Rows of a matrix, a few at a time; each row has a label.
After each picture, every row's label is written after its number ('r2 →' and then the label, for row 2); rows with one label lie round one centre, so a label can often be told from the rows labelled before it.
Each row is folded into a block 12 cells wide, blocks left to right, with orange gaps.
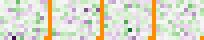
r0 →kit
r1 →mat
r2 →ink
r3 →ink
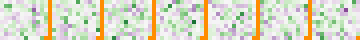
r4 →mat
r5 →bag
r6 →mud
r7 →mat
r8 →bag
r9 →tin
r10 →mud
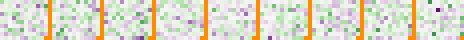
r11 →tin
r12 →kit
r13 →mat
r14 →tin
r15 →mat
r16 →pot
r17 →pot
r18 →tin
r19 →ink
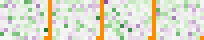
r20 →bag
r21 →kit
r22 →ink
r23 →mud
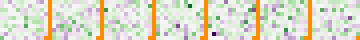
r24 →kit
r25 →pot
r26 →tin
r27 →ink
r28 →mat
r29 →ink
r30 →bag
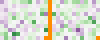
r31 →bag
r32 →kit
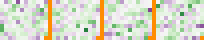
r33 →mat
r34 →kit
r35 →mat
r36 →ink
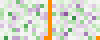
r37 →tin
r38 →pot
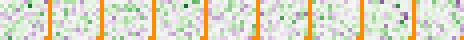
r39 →mud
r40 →kit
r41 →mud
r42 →mud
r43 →bag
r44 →bag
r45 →kit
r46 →mat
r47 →kit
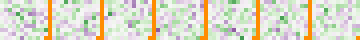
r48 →pot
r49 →bag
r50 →pot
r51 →pot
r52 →bag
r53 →mud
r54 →tin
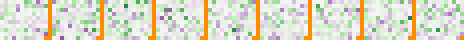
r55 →tin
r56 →bag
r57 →ink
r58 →bag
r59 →ink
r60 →pot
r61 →mat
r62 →kit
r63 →tin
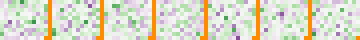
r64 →bag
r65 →bag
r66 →pot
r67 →mud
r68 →ink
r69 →kit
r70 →pot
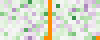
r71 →ink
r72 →pot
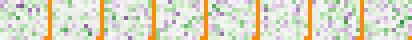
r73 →tin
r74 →kit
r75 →tin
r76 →kit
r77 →pot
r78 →pot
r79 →bag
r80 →mat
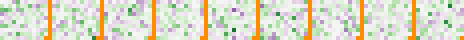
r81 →mud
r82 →pot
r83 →tin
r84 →mud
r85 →ink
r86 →pot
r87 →bag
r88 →tin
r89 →kit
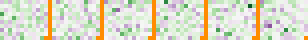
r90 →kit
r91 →mat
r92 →ink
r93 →tin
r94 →ink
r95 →ink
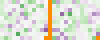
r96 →ink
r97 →pot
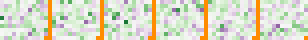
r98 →kit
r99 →tin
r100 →tin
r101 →mud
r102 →kit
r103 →bag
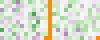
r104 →mat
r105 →kit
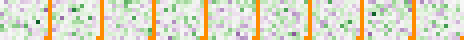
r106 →mat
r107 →mud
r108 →bag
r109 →kit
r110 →ink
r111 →pot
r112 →kit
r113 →mud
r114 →mud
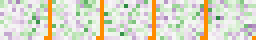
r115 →mat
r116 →mat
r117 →ink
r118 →mud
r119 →tin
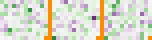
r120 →pot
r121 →kit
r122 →pot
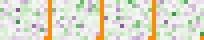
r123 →mud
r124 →tin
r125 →bag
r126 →bag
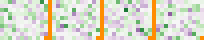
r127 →tin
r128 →kit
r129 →bag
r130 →pot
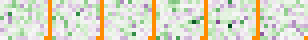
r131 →mud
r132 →tin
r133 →mat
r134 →kit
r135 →bag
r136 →tin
